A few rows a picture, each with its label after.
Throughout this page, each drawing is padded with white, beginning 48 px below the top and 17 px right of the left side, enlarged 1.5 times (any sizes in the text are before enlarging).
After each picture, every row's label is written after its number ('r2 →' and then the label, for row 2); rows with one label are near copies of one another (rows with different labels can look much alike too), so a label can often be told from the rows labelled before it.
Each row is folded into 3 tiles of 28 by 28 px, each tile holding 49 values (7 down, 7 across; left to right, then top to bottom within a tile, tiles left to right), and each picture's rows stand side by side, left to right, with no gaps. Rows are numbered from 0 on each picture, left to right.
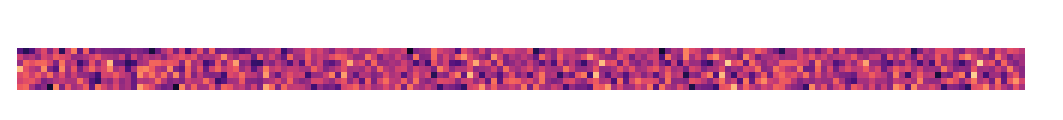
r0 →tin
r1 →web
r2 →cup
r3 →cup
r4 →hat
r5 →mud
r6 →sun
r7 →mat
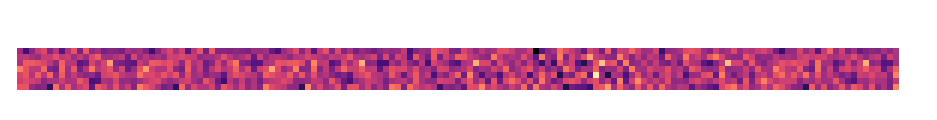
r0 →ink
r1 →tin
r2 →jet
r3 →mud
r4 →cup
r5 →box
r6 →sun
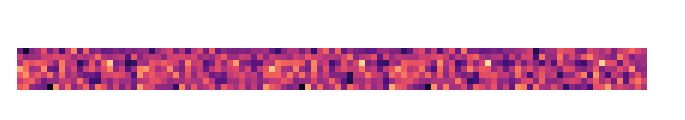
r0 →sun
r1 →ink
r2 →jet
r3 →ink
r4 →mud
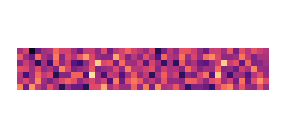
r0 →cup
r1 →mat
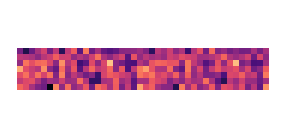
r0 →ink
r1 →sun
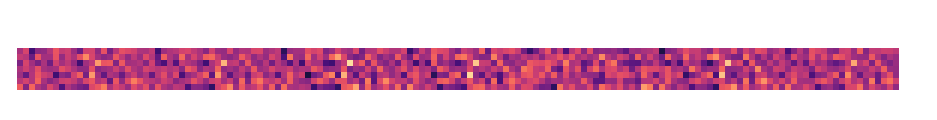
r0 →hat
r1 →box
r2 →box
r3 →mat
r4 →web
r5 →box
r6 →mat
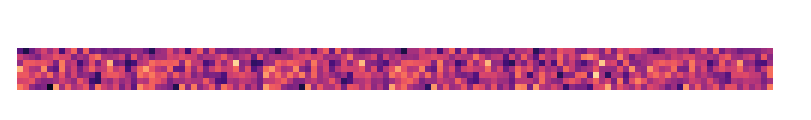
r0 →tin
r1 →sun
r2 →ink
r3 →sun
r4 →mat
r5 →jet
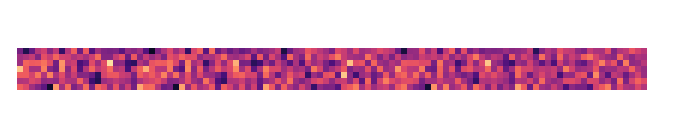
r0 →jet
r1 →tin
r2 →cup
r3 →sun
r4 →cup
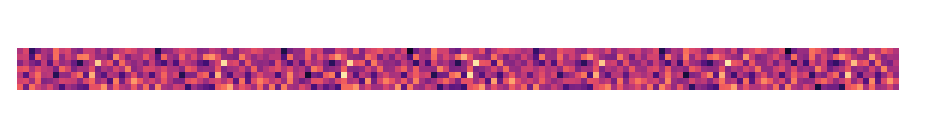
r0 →mud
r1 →box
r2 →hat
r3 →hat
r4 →box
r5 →mud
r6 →cup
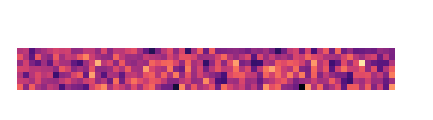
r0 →box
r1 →tin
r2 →ink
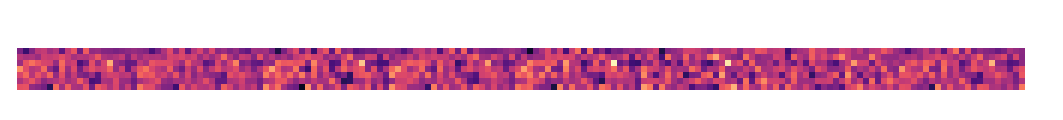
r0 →ink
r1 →web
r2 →ink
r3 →jet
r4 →sun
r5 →box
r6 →mud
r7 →jet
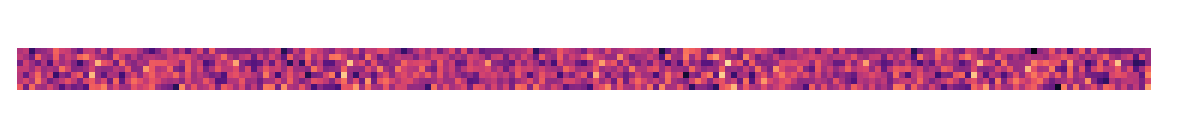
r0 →hat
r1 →ink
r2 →mat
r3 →ink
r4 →cup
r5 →mat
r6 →sun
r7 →hat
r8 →sun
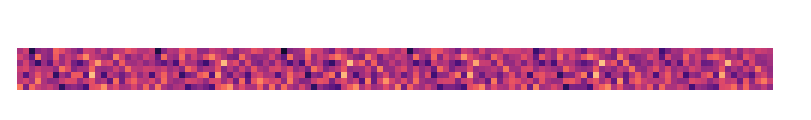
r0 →cup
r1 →box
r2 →cup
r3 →cup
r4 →mat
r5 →mat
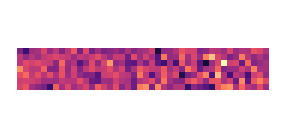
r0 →sun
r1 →box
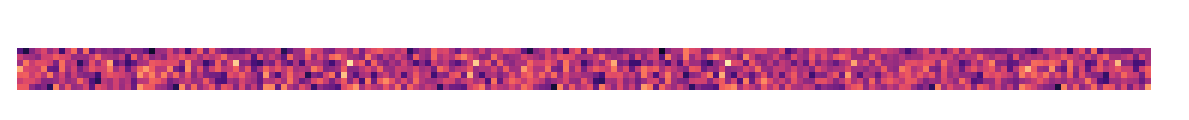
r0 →tin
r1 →sun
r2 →hat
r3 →cup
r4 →tin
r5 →mud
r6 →mat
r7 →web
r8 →jet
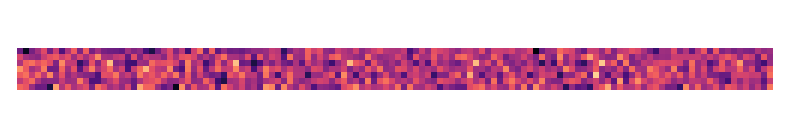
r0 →web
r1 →tin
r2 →mud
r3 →mat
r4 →cup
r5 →sun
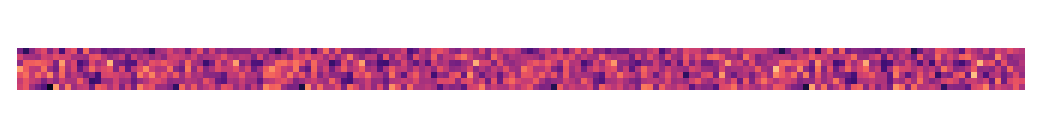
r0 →ink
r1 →sun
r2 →web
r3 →mat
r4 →web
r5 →mat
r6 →jet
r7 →cup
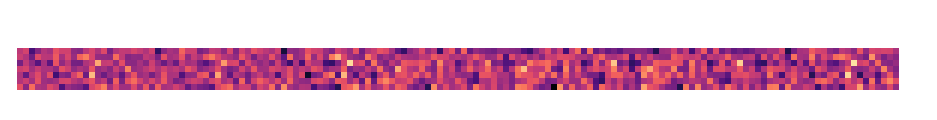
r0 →mat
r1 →hat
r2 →box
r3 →tin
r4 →tin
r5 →sun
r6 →mat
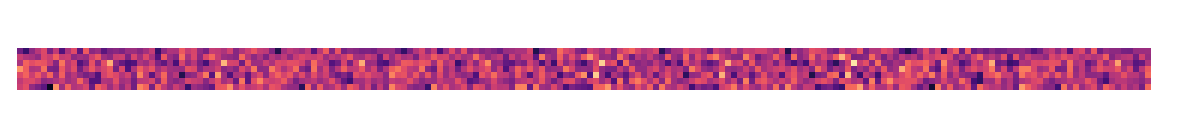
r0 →ink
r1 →mud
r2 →sun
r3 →web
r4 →hat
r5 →cup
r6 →box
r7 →tin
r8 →jet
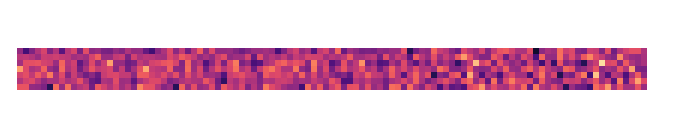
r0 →ink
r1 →tin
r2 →jet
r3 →hat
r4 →mud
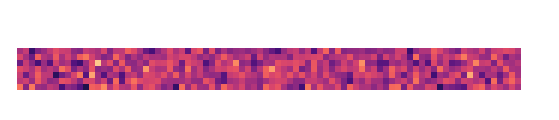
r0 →box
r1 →tin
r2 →tin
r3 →cup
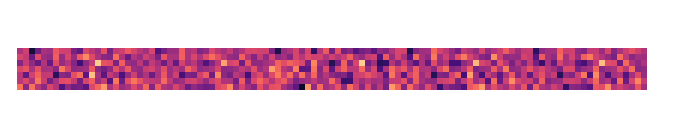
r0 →hat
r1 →hat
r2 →sun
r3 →mud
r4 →mud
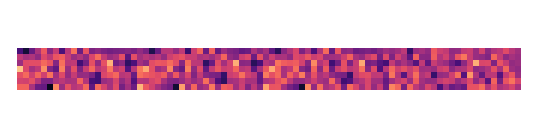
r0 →tin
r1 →jet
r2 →ink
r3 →mud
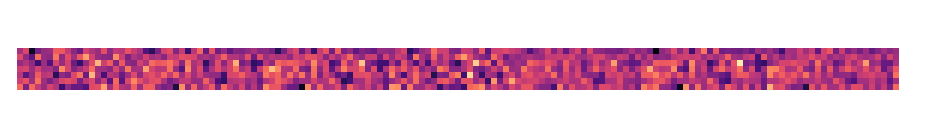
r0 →cup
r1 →tin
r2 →ink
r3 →hat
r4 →ink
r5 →sun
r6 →sun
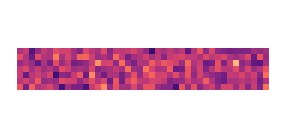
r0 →mat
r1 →sun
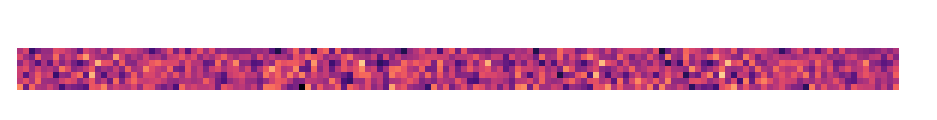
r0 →cup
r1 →web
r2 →tin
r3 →sun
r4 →hat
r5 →cup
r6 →ink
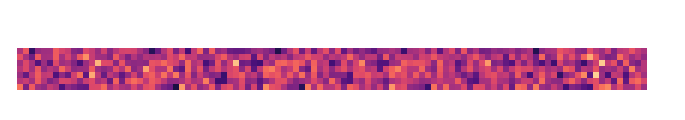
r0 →hat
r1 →ink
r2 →web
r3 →ink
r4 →box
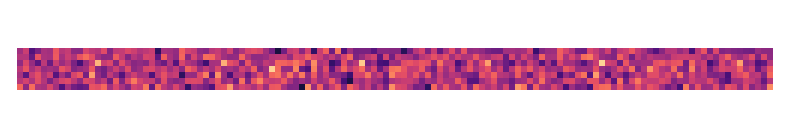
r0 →hat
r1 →mud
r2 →jet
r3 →web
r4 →hat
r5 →jet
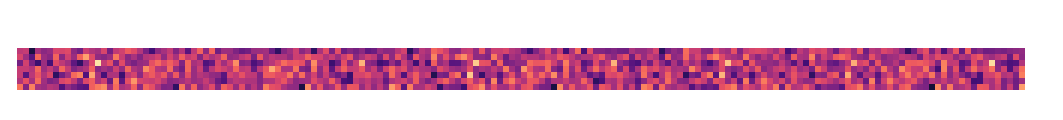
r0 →box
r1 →jet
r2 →jet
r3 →mat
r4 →ink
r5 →hat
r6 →mat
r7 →ink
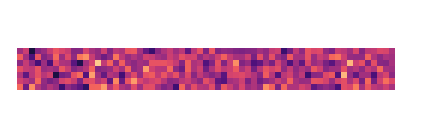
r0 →box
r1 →tin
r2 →mat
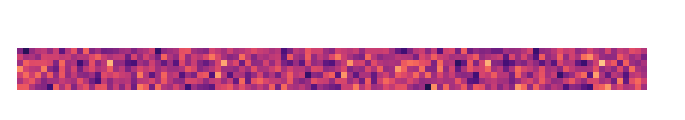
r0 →sun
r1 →cup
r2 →mud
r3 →jet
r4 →box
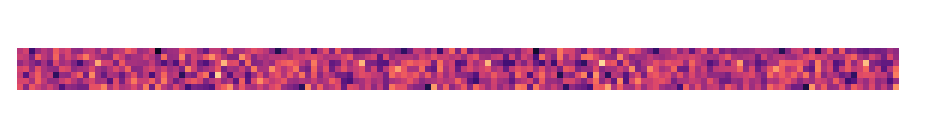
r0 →mud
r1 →cup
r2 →ink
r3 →jet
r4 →mud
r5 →sun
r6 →ink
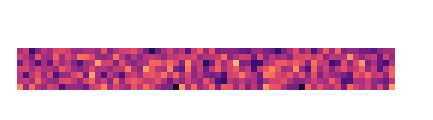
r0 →mat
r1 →jet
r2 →web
